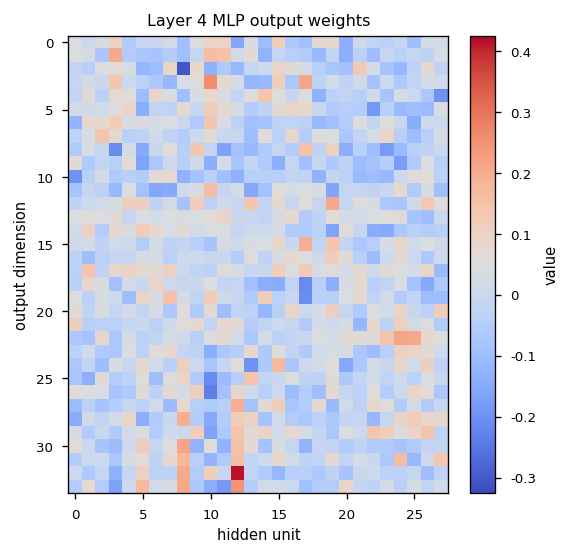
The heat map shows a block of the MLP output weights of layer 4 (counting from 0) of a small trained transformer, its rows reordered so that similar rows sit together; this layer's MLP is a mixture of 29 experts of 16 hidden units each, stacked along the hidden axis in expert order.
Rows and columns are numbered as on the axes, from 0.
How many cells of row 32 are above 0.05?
4
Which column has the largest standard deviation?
10
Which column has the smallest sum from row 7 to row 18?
22
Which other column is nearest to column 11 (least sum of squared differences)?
3
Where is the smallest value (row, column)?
2, 8
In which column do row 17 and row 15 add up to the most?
17
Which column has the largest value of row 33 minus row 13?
12
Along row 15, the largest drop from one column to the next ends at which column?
18
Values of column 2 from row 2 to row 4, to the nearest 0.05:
0.05 0 -0.05
